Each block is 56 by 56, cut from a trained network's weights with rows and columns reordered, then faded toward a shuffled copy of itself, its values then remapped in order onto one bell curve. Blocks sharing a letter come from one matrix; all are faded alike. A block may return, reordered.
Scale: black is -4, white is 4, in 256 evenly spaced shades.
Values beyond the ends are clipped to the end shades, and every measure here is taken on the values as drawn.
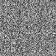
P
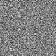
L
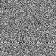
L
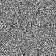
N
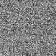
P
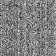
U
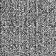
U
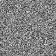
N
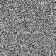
N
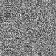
P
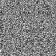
P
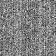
U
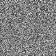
N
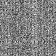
U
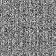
U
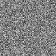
P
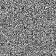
N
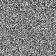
N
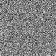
P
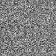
P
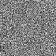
L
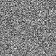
P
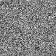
N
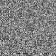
L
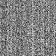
U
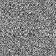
P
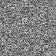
L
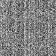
U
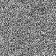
P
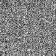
P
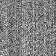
U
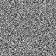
P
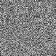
L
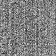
U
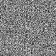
P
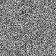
L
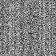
U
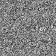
N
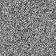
N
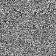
N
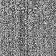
U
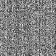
U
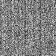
U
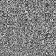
P
